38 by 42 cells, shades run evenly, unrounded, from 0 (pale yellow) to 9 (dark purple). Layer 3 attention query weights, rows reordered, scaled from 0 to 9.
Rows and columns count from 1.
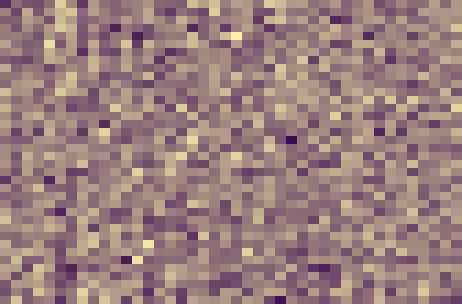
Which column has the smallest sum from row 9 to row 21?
33
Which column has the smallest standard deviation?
40
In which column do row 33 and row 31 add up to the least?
13
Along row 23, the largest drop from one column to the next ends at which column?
6
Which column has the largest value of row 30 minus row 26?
18
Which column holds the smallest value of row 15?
31
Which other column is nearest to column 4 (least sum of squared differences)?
37
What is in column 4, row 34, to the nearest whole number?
2
